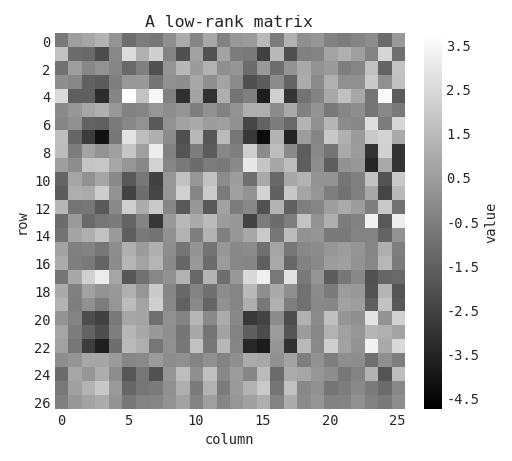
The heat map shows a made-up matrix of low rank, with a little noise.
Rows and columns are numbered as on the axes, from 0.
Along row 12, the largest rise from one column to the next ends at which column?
16
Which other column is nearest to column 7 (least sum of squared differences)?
24
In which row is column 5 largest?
4
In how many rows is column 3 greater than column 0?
13
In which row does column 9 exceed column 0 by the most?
11
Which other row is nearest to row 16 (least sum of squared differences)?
15
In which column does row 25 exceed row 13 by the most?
14
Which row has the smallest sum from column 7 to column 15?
7
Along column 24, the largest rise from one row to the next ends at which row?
12
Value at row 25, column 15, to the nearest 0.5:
2
